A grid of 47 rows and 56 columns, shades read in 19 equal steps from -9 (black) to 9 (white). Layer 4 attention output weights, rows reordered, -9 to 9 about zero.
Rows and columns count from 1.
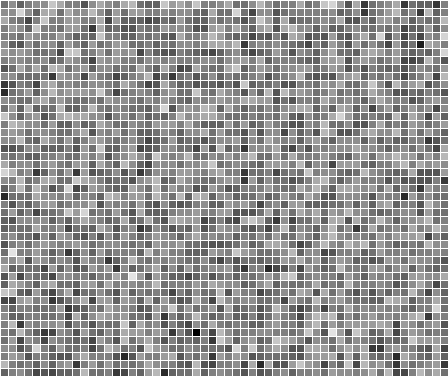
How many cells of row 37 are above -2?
38
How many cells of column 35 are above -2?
36
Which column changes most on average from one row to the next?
54
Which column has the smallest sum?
31
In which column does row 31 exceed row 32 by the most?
41
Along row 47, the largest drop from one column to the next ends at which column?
21
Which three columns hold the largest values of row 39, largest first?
55, 22, 35
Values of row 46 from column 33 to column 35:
-6 3 -3
